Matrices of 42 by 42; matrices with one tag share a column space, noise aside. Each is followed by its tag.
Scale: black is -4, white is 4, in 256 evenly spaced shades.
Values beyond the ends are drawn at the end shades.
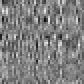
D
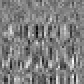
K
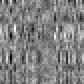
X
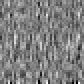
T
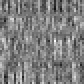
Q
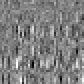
K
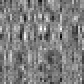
X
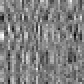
X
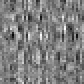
X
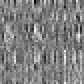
X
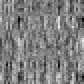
Q
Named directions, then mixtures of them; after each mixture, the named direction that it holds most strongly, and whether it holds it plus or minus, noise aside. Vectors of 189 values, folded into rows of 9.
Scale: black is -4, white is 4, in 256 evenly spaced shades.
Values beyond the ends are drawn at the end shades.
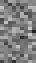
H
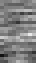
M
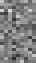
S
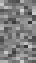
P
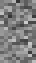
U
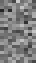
U, minus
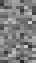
P, minus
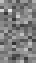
S, plus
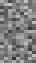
S, plus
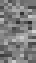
H, minus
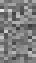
S, plus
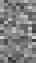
H, plus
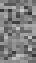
P, plus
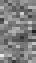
H, plus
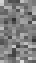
P, plus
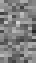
H, plus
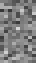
P, plus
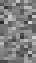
U, minus
